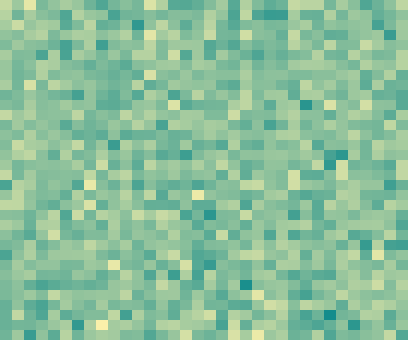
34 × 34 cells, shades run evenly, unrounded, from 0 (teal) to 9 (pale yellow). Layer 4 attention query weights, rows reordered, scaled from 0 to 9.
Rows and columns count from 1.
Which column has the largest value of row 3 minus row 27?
18
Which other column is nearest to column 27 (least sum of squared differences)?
19
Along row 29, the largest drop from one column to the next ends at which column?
21
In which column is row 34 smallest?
3
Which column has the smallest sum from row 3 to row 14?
9
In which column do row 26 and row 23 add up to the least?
17
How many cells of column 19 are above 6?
2
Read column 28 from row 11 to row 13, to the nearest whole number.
8 3 6
